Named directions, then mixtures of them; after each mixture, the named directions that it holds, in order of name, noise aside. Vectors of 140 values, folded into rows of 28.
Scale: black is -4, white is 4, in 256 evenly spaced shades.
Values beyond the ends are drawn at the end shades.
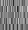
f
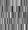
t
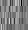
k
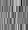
k, t.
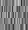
f, k, t.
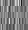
f, k.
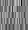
f, k, t.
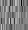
k.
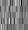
k.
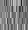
f, k, t.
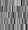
f, k, t.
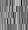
k, t.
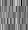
k, t.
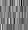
k.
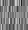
f, k.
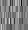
k.
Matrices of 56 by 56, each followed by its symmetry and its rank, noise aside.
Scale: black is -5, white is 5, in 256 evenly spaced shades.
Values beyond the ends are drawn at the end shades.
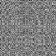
no symmetry, rank six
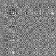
symmetric, rank five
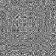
symmetric, rank six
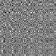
no symmetry, rank five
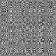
no symmetry, rank four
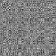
symmetric, rank five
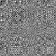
symmetric, rank six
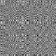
no symmetry, rank four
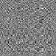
antisymmetric, rank six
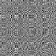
no symmetry, rank four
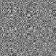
no symmetry, rank five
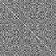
symmetric, rank four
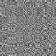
antisymmetric, rank four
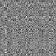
no symmetry, rank five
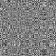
antisymmetric, rank six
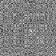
symmetric, rank six
